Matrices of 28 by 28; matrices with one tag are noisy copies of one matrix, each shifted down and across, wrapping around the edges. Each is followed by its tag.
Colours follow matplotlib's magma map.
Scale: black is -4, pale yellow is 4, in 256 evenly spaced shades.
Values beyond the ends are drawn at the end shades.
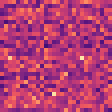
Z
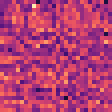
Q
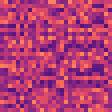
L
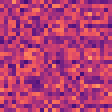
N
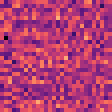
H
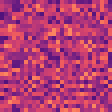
N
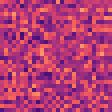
N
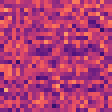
L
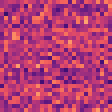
H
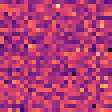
Z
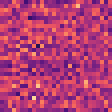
H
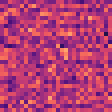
N
